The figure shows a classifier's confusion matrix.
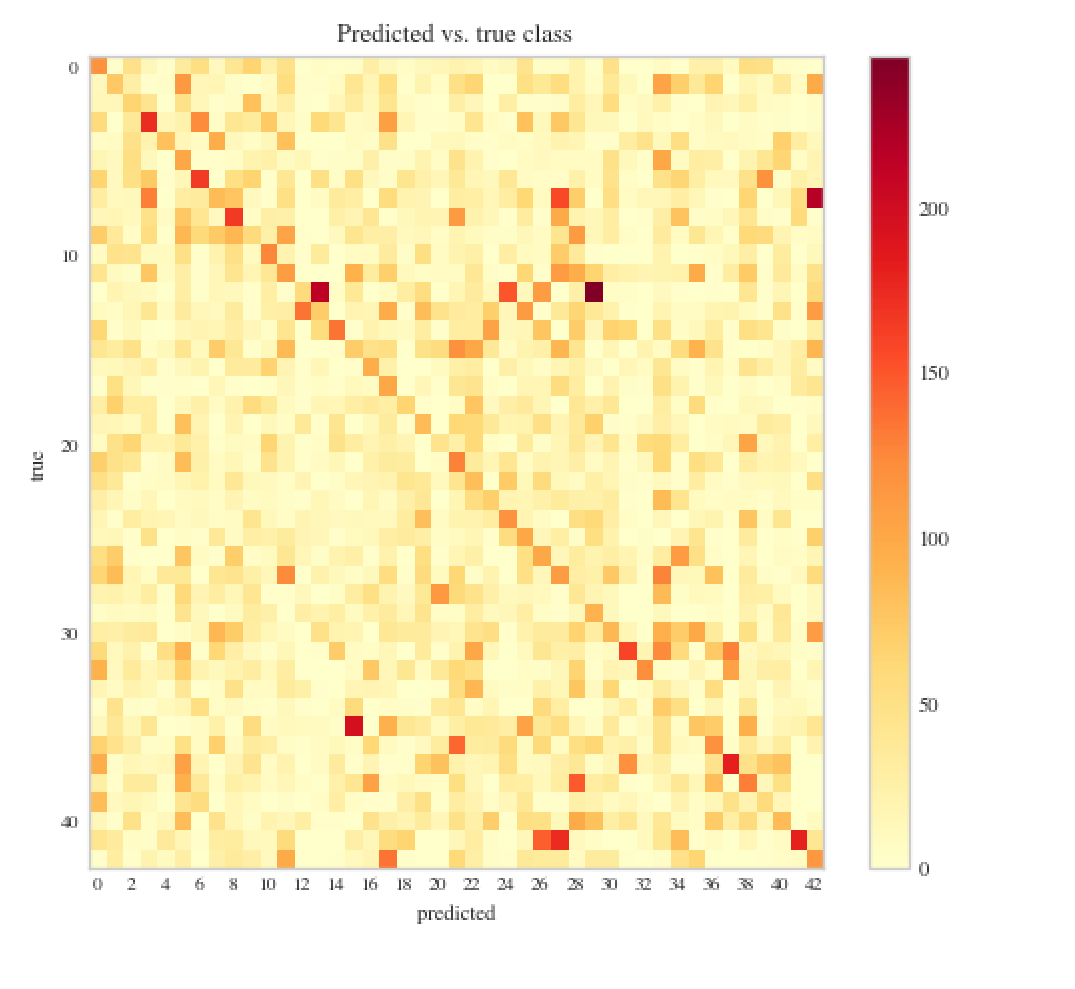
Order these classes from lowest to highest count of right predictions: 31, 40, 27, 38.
40, 27, 38, 31
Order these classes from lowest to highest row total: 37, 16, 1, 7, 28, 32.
16, 28, 32, 1, 37, 7
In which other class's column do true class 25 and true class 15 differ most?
21
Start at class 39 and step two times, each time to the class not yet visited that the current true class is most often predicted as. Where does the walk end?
9
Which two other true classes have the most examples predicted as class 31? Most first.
37, 14
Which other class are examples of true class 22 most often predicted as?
24
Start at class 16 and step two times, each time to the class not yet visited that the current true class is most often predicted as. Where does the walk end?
27
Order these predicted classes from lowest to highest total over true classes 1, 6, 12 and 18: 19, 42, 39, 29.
19, 39, 42, 29
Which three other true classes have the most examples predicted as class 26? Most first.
41, 12, 14
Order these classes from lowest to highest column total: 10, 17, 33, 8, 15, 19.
10, 15, 19, 8, 17, 33
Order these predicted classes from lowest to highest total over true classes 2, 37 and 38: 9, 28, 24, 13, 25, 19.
13, 25, 19, 24, 9, 28
